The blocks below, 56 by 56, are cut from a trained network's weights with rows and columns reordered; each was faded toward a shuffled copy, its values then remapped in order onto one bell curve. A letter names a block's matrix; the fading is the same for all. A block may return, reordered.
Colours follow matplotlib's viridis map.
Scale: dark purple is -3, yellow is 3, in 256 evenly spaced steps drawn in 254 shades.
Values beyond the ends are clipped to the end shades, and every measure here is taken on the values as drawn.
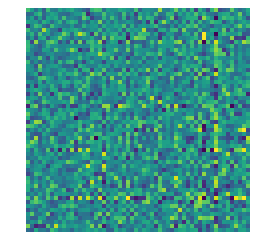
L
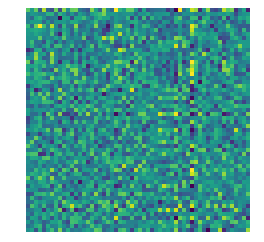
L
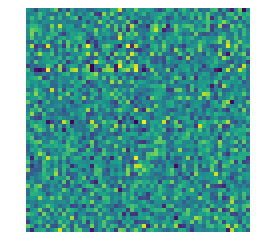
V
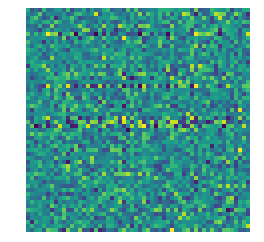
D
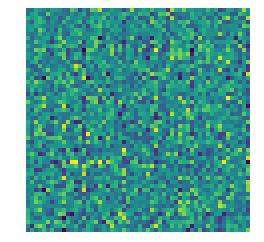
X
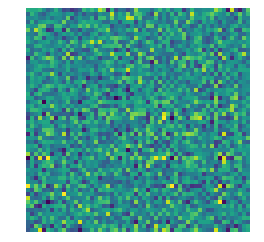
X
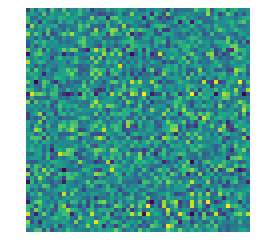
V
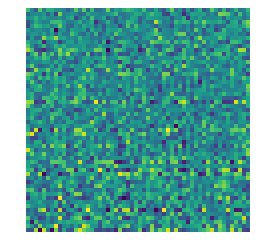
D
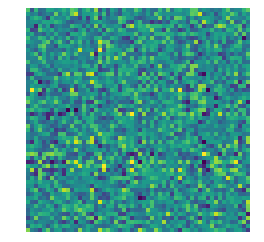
X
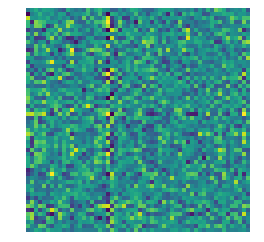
L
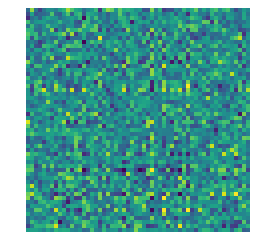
L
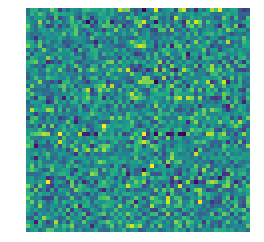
V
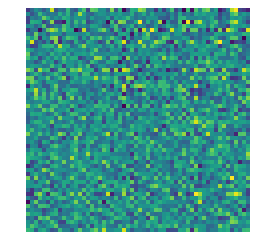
D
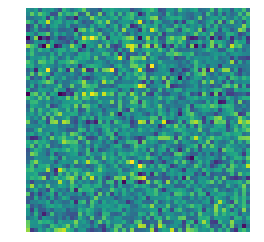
D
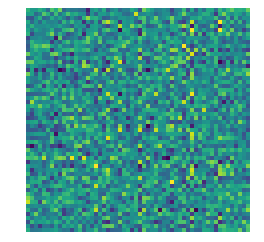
X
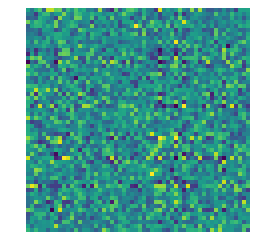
D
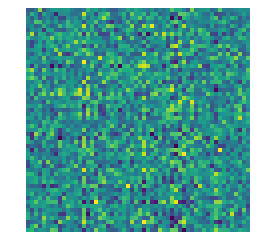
X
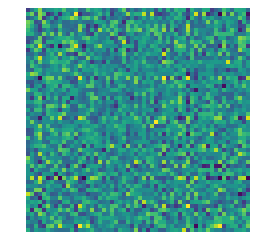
L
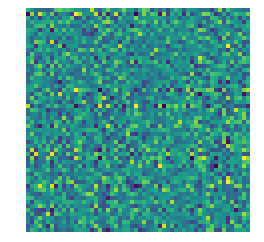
X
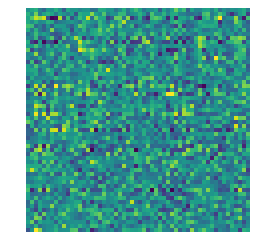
D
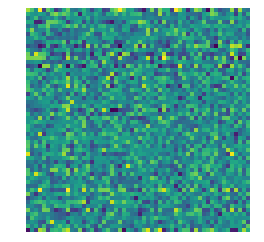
D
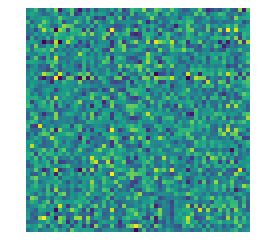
L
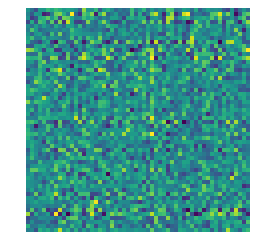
D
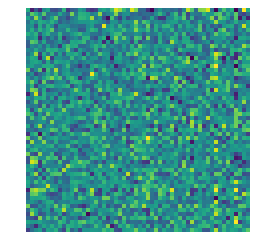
V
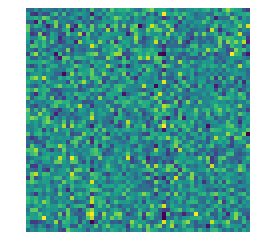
X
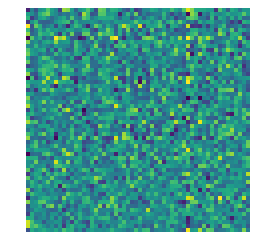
V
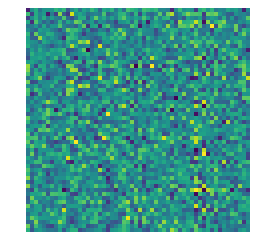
X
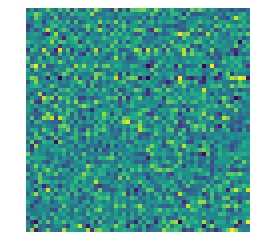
V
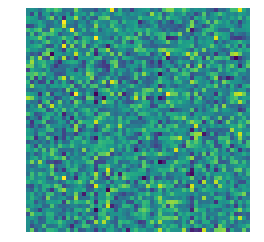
X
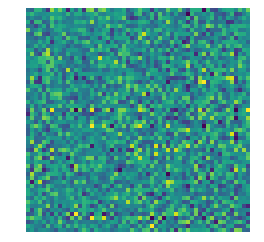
X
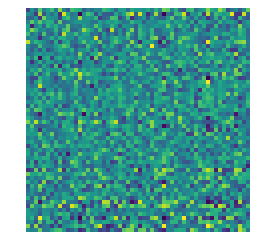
D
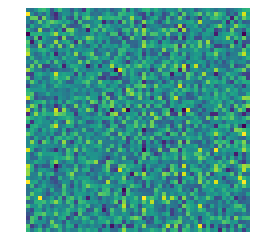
X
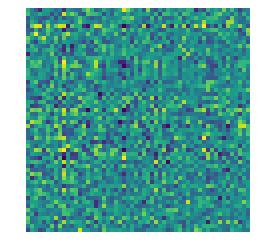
L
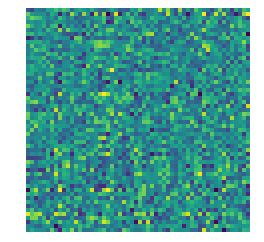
V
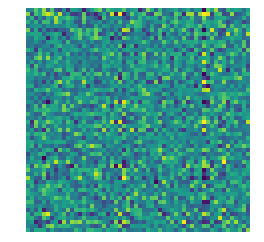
L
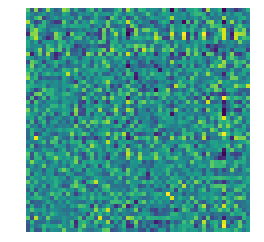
L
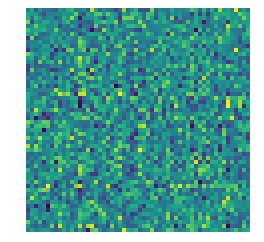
X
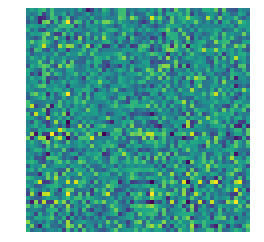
D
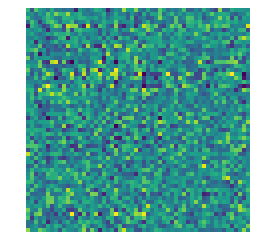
D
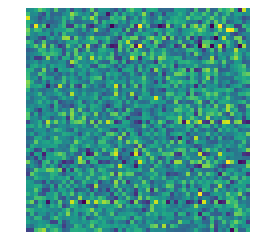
D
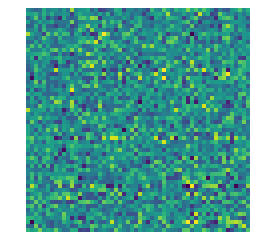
V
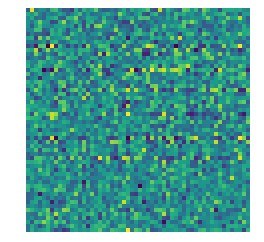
D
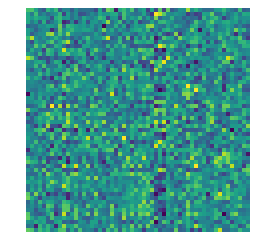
X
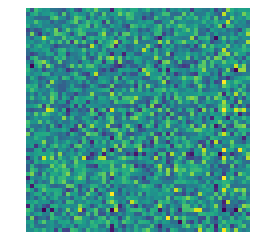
V
